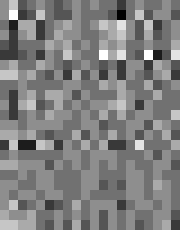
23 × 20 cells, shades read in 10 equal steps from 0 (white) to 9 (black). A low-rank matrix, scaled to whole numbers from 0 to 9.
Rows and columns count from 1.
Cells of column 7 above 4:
11
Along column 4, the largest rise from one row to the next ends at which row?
15
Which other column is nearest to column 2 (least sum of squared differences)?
5
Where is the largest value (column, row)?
14, 2
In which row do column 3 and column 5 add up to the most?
6
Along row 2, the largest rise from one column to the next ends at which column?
3
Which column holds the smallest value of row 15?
16
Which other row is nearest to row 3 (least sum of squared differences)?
4
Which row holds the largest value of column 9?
10
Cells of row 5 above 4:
11
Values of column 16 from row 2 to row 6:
2 6 6 5 6
